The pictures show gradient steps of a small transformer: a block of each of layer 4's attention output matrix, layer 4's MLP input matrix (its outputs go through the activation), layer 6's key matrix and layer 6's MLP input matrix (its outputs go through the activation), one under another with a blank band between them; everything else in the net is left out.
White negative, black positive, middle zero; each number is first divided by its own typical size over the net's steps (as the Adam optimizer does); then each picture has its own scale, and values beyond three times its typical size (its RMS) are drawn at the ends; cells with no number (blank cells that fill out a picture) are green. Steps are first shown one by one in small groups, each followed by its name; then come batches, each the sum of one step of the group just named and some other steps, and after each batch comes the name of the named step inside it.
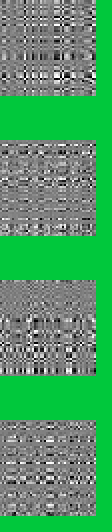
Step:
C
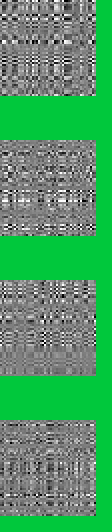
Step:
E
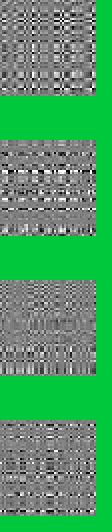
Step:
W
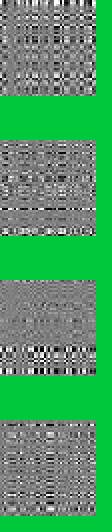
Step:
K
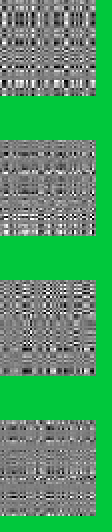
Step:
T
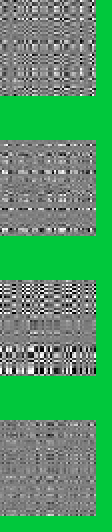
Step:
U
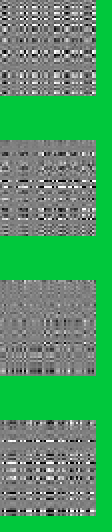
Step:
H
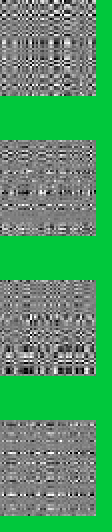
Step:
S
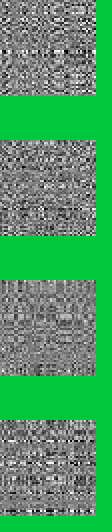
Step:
H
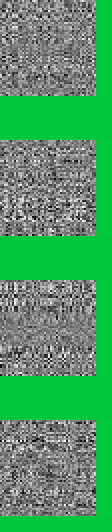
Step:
E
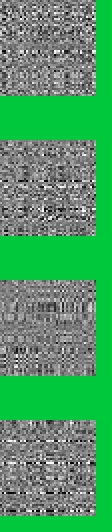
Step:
H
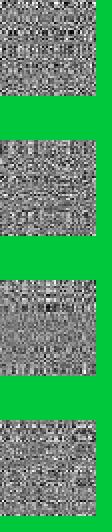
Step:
K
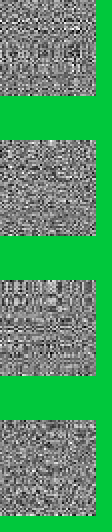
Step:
E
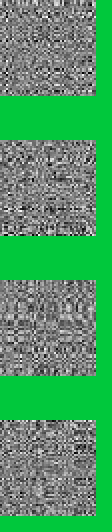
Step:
K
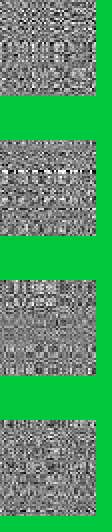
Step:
W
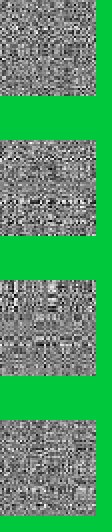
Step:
E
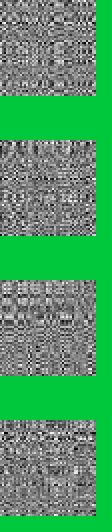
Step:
E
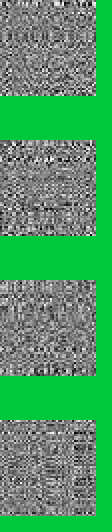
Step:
K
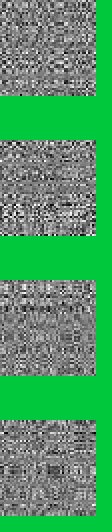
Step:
T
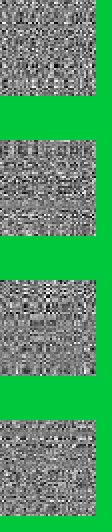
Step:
T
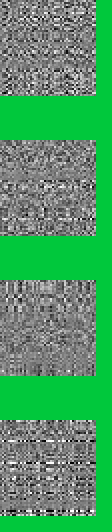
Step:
H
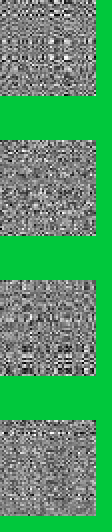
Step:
S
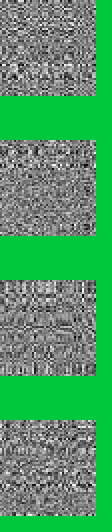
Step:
C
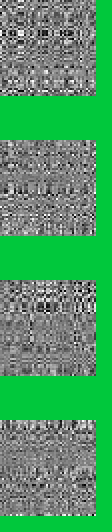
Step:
T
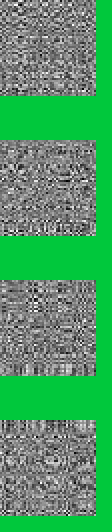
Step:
C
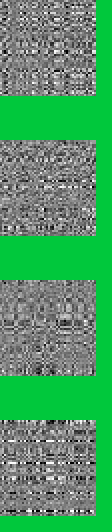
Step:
H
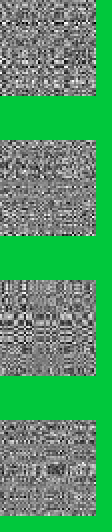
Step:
T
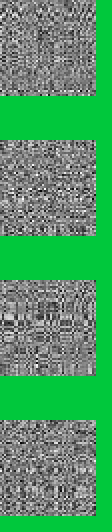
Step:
E
